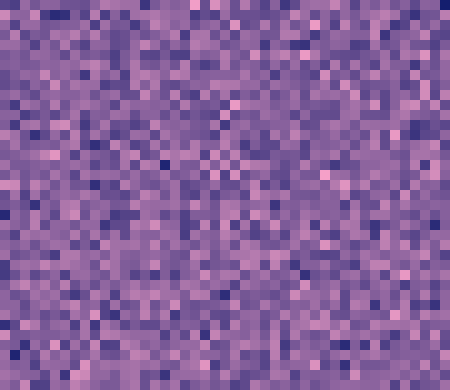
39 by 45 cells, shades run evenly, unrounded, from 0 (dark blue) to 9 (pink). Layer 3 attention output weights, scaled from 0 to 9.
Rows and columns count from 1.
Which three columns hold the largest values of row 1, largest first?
20, 22, 34
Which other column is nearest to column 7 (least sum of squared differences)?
5
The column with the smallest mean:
12
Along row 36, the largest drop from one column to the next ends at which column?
2
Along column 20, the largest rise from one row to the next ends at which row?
21
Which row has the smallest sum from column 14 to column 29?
19
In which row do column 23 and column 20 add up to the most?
1
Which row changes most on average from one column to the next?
23
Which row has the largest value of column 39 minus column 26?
24
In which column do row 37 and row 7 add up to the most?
9
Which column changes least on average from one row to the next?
13
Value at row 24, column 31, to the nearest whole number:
7
